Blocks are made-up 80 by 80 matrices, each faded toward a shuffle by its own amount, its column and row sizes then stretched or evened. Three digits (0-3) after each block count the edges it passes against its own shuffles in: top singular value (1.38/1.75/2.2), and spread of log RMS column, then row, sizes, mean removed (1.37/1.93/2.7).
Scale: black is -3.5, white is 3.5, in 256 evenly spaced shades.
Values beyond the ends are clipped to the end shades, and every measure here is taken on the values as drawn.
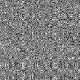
3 1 2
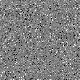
2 1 0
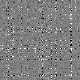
1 3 3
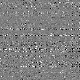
2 1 3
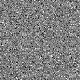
2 0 0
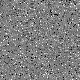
1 0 0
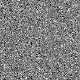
0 2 1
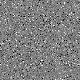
1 0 1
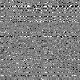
3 0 3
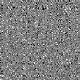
2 2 1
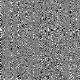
1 3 1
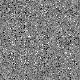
0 2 1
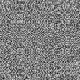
3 0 0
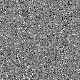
0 1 0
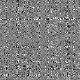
0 3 3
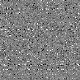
1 1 2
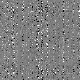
1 3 1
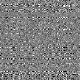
3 2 3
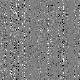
0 3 0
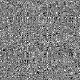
2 2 2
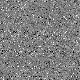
0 0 2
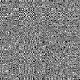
3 1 2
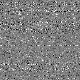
1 0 3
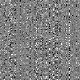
3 3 0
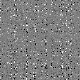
0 3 2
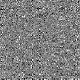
2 2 1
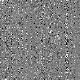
0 3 1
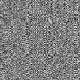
3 2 1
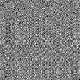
3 0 1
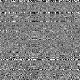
3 0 3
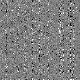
2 3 1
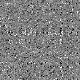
1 1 2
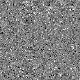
1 1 1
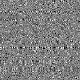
3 1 2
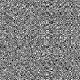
3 1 1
